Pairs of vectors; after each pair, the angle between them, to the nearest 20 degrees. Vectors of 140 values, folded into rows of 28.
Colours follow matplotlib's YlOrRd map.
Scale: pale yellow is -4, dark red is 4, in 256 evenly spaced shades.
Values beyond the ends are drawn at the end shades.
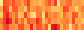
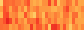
20 degrees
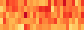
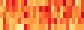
20 degrees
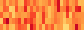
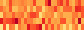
80 degrees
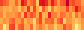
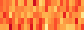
80 degrees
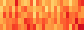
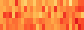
40 degrees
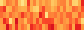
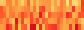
40 degrees
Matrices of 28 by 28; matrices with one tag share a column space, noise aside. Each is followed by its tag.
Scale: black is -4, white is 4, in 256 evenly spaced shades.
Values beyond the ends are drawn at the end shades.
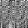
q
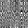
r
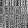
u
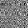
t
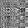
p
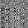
p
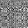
p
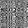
p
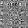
t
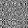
t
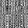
u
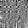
q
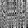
r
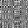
q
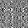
p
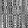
u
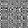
p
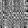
r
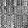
u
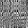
r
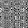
p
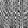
r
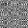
t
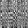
r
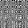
q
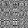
t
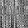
u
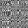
t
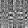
r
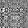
p
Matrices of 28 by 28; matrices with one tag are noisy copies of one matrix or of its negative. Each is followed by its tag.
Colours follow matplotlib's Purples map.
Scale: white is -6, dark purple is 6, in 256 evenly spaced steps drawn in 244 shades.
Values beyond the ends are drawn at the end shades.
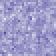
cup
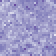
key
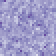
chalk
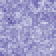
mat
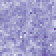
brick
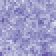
brick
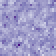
chalk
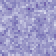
cup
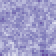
brick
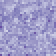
cup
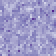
cup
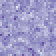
chalk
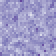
chalk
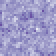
chalk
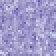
cup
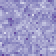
mat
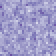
cup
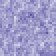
chalk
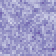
mat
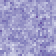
brick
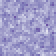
chalk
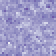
mat
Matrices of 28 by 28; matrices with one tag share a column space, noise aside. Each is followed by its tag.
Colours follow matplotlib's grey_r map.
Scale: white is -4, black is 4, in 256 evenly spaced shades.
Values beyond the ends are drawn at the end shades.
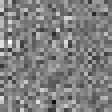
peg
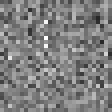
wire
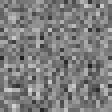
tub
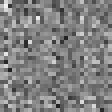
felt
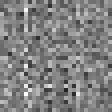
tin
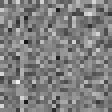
felt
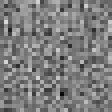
tin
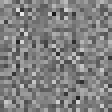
peg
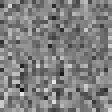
tub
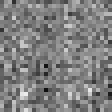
tub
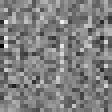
wire
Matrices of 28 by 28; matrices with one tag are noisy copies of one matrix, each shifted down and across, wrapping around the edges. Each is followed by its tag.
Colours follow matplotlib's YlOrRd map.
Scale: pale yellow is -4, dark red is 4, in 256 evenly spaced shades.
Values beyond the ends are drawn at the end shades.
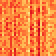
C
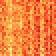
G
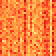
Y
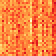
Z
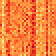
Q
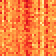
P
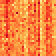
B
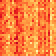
B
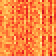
C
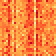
Y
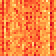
C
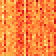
Y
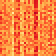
Z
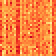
Z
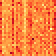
Q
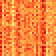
Q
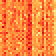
Q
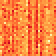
C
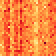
G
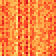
C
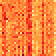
Q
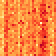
P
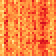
P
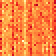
Q
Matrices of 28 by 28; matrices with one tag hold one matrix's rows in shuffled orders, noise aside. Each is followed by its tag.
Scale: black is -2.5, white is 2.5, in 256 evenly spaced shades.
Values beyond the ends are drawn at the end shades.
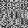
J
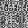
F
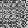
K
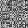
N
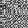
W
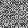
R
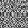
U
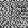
U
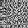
W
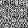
R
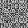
R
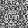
F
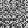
K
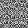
R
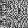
W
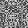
F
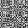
N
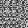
K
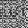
K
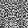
F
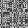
N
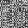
N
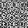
J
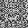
F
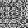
K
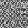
U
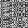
N
